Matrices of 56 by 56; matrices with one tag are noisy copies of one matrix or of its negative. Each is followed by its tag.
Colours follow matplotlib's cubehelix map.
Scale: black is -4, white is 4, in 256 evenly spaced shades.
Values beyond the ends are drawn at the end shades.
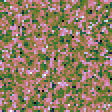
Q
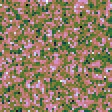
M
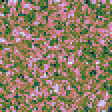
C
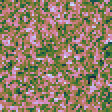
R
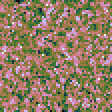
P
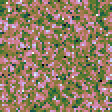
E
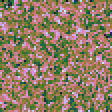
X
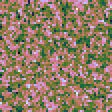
M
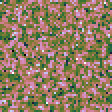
Q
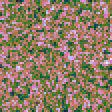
P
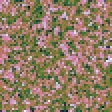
P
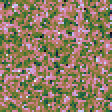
X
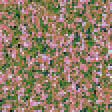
Q
